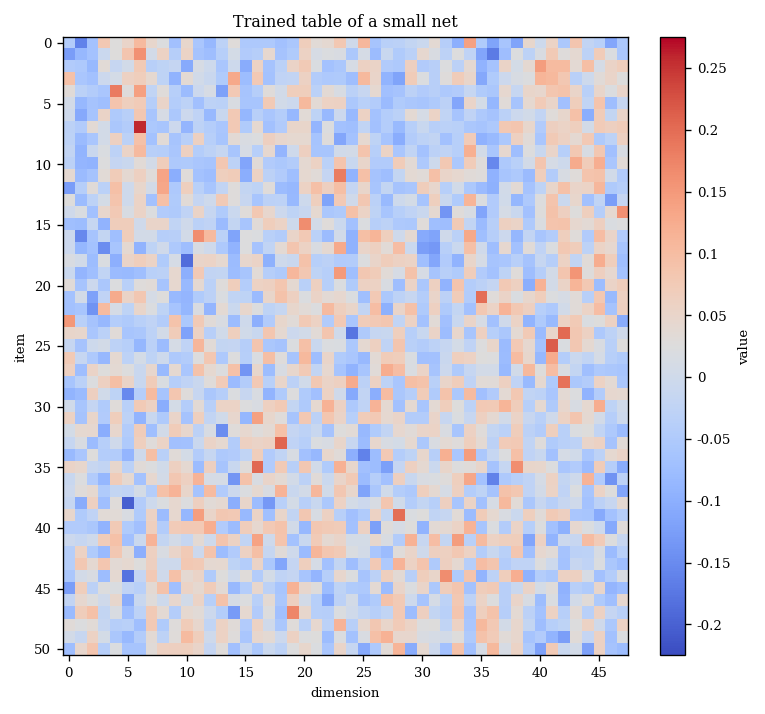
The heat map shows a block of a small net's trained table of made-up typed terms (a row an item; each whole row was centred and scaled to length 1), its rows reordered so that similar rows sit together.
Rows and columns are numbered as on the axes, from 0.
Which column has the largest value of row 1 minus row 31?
6
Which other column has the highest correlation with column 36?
35
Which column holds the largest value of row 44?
32
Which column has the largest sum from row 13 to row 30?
42
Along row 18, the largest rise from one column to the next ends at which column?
11
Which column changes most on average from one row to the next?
34
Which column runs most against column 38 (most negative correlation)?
5
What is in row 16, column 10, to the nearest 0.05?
0
